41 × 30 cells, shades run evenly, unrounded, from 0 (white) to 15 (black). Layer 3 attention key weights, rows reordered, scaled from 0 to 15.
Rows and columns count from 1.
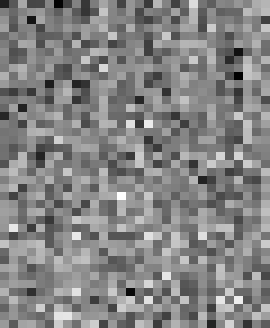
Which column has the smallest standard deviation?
29
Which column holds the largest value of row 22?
26
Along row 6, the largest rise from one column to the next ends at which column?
10
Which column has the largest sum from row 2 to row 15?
27
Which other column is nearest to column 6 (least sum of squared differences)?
3
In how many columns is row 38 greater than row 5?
14
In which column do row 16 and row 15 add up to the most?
16
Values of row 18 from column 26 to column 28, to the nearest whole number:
10 11 4
